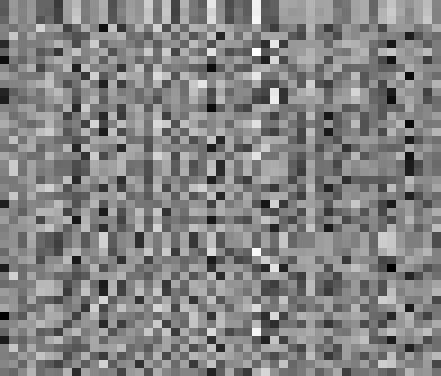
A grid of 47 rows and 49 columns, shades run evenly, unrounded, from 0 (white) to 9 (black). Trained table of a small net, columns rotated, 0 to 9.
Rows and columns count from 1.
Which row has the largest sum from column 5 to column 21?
33
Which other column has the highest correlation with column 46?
10
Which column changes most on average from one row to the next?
24
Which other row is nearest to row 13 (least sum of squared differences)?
6
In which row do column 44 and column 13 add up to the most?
34
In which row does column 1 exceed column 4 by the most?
40
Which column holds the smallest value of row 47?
30
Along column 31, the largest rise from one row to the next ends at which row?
41
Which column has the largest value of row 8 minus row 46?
44
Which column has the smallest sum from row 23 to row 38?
35
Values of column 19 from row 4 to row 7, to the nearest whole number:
6 3 4 2
